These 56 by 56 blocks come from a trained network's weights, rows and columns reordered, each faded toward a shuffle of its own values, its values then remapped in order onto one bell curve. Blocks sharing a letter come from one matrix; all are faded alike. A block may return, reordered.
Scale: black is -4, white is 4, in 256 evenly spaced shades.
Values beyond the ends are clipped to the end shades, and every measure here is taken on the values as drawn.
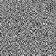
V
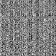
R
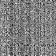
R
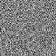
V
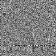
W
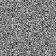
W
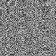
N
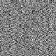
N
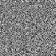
N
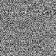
N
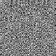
N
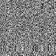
N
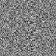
V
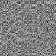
N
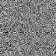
W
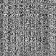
R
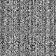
R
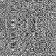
N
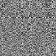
W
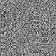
V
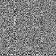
W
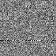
W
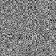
V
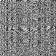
R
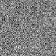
N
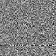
W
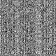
R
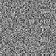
N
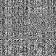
R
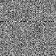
W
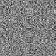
N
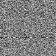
W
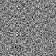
N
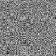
V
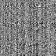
R
